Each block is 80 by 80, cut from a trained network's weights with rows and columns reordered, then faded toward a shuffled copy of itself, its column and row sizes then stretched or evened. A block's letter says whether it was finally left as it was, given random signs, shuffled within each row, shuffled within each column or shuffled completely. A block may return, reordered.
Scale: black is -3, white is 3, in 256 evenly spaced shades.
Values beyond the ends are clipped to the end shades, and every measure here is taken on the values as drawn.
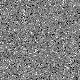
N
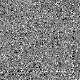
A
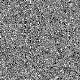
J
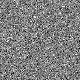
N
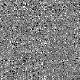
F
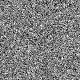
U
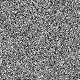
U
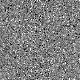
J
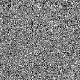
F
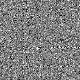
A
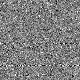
N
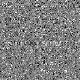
F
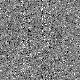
J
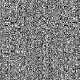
F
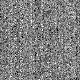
J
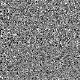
A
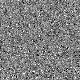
N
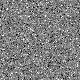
U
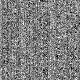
J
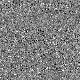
N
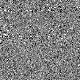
A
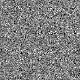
A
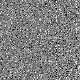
J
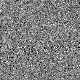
N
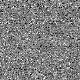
N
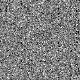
J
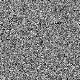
A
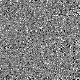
A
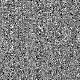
J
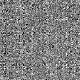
F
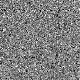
N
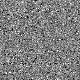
N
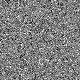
U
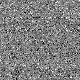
N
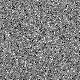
U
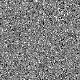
J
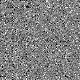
A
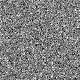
U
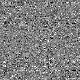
F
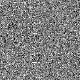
A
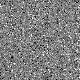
J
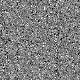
J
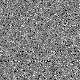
N
